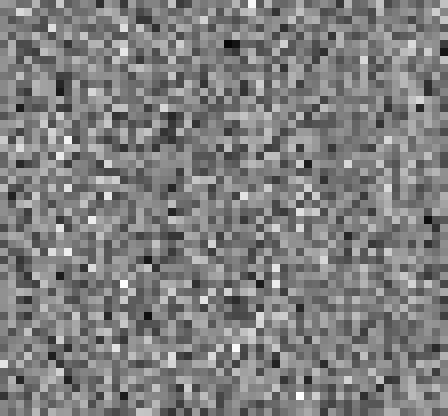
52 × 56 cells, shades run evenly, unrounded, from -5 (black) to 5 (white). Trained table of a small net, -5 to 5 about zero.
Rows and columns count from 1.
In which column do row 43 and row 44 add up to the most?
30
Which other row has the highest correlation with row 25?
50
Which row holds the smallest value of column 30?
6
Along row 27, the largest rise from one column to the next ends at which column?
38
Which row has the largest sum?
18
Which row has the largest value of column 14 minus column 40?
16
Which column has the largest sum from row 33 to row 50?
35
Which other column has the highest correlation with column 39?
9
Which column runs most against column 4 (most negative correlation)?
52
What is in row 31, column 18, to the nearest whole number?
0
